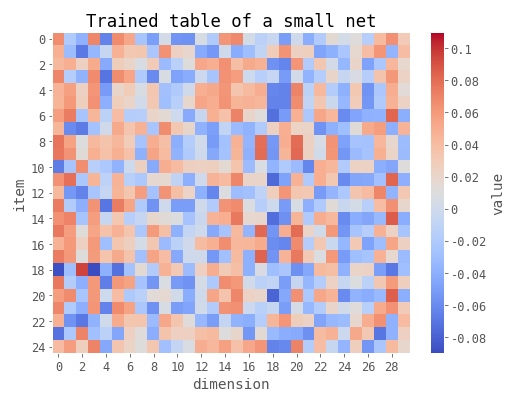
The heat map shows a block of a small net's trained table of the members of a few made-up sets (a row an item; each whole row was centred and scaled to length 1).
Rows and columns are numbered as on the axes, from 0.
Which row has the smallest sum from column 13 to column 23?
7
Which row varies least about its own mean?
10
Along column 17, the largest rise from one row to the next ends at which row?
8
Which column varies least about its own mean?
24
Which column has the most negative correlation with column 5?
2
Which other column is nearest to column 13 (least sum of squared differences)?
22
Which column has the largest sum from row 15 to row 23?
15
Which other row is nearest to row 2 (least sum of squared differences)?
5
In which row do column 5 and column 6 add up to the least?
18
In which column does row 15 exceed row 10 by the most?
0
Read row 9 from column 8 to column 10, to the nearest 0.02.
0.06 0.04 -0.04
